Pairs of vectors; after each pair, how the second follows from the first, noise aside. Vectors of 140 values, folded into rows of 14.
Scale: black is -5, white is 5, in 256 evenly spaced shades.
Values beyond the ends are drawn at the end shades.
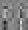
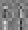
negated.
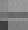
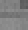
reversed, shrunk.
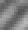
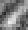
wrapped around, scaled up.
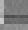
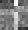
wrapped around, scaled up.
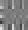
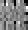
reversed, negated, scaled up.
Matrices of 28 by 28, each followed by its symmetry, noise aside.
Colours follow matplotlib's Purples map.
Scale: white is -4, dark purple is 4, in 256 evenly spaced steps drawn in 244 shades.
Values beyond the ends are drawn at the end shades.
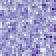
no symmetry.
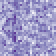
mirrored top to bottom.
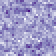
same after a half turn.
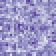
mirrored top to bottom.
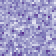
antisymmetric.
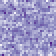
same after a half turn.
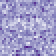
mirrored left to right.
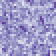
antisymmetric.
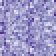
mirrored top to bottom.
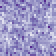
same after a half turn.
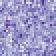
no symmetry.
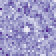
symmetric across the other diagonal.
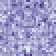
mirrored left to right.
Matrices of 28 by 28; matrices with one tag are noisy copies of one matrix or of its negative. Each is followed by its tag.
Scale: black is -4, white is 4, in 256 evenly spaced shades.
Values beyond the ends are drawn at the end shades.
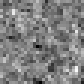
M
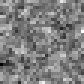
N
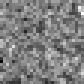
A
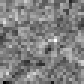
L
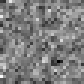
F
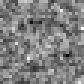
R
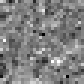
F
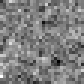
F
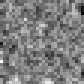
A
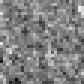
A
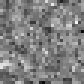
N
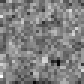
F
